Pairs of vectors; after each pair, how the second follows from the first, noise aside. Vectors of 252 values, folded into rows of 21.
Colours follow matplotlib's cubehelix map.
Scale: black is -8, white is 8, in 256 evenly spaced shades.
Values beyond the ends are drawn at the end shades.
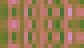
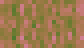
reversed, negated, shrunk.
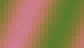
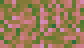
shuffled.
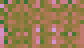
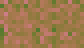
negated, shrunk.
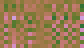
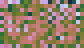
wrapped around, scaled up.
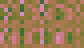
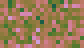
shuffled.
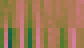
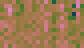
reversed, partly zeroed.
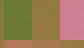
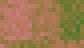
negated, shrunk.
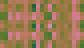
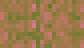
negated, shrunk.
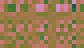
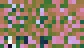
reversed, negated, scaled up.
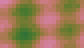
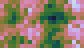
wrapped around, scaled up.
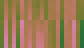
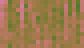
reversed, negated, shrunk.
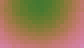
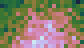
reversed, negated, scaled up.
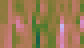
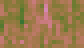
reversed, negated, shrunk.
